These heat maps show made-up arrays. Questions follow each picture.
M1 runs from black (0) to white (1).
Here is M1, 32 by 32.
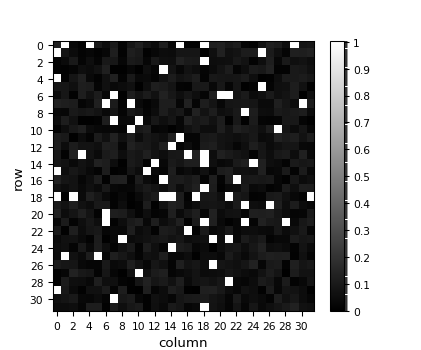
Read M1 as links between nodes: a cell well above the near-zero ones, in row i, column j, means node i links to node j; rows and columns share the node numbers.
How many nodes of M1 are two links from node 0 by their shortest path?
8
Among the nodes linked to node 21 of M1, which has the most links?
node 18
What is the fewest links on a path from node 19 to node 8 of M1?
2
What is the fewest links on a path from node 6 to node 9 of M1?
2
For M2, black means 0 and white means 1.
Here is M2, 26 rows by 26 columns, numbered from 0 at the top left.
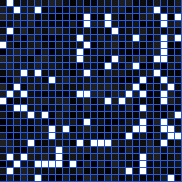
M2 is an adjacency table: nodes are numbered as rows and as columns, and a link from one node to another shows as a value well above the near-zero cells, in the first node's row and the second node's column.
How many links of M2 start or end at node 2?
8
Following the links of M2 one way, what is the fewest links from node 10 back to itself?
3
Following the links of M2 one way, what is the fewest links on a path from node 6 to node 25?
3
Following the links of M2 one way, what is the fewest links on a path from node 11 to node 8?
2
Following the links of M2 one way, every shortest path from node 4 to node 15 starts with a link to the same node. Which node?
node 1
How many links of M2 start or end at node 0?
3
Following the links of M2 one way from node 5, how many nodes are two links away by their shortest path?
8
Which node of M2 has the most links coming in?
node 23
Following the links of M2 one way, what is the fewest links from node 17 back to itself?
3
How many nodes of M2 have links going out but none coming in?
1
